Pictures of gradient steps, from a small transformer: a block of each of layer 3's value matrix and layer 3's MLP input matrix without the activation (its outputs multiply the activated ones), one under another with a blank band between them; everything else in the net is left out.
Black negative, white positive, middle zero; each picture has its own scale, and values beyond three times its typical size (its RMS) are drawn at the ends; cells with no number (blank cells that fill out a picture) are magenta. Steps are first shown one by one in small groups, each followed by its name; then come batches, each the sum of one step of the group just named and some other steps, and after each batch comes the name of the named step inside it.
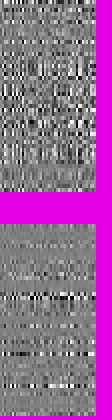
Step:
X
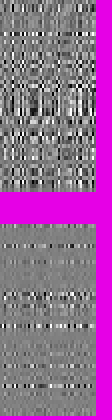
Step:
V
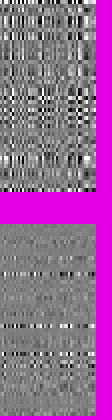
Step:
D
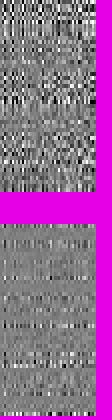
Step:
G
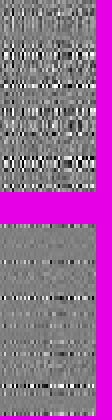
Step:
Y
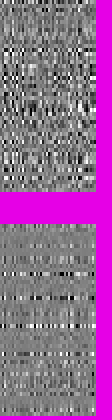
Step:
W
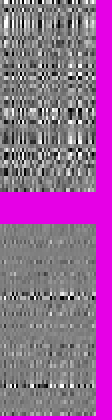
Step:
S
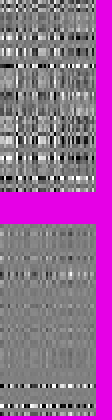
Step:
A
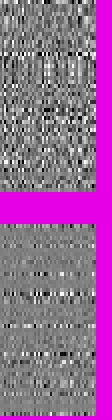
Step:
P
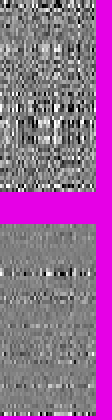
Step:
X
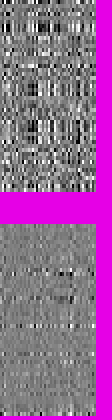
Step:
W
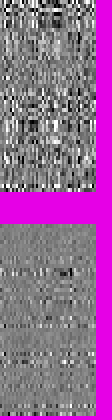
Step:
D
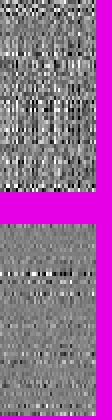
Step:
P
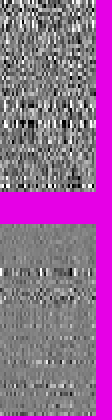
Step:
S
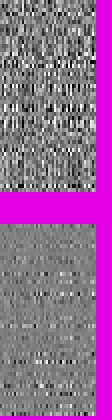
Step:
P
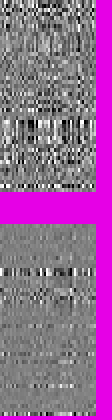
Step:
X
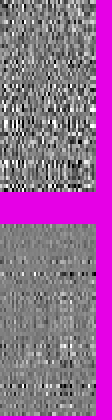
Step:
G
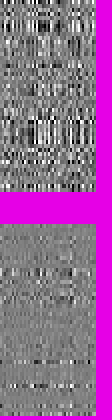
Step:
S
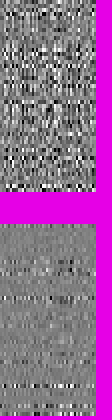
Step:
Y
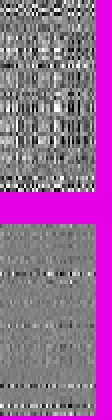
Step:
A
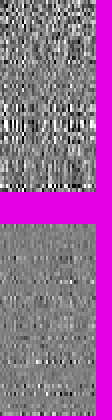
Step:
G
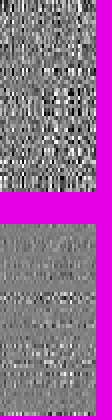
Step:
G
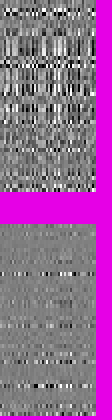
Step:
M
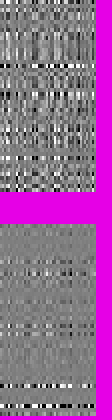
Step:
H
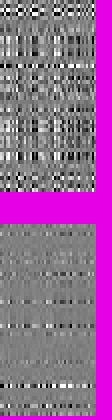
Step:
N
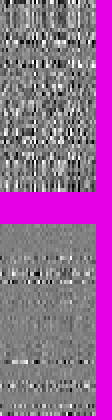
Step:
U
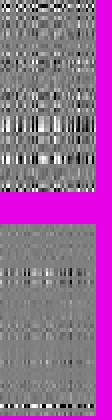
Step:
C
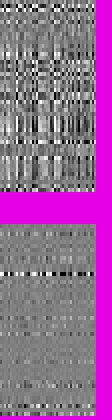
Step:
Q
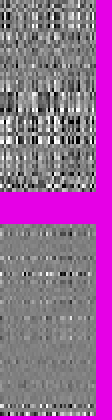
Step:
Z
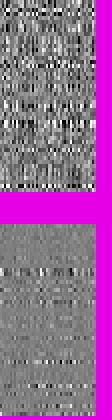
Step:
M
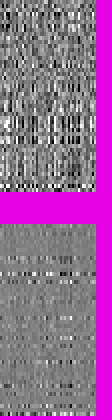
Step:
Z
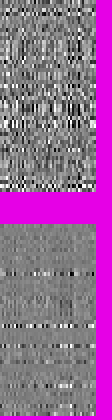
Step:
M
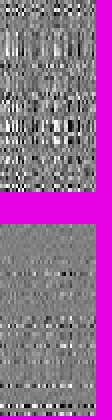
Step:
H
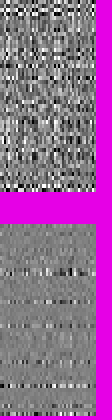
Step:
N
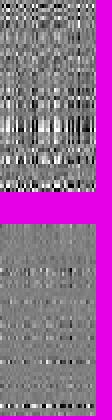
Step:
C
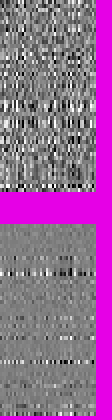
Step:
Q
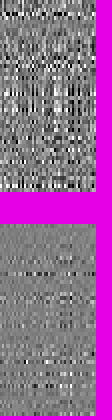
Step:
M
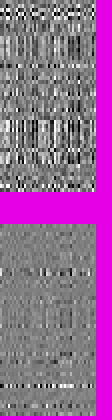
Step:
N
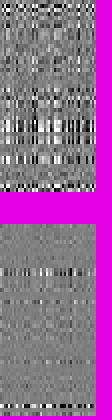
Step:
C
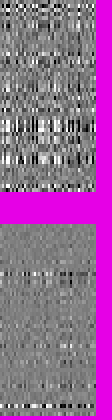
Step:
C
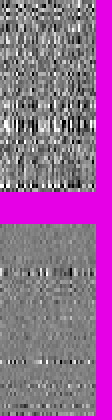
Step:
Q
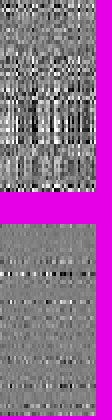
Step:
Q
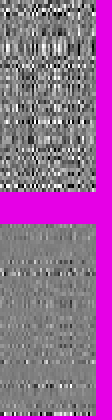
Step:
M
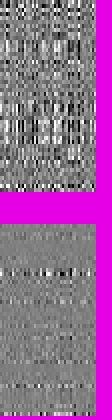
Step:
U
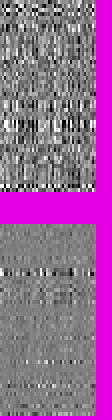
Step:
Q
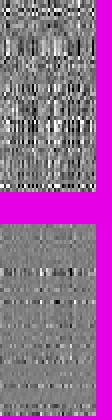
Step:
M
